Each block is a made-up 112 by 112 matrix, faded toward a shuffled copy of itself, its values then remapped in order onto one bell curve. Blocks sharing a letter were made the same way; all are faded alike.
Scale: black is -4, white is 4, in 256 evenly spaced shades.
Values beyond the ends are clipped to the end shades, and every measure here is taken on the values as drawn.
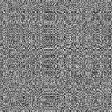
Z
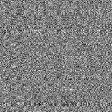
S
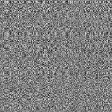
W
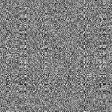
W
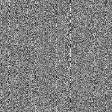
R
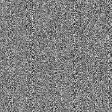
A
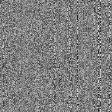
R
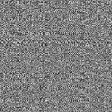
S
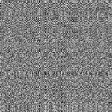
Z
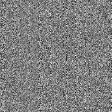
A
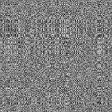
Z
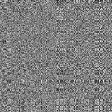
W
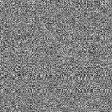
S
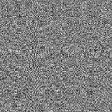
S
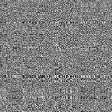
W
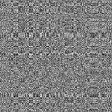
Z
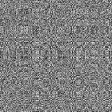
Z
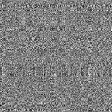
S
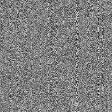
R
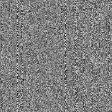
R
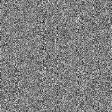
A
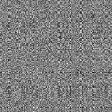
W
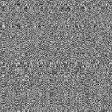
S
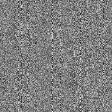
A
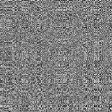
W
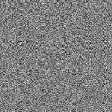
S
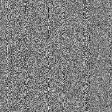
A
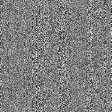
A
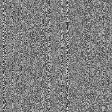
R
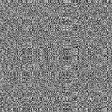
Z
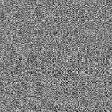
S
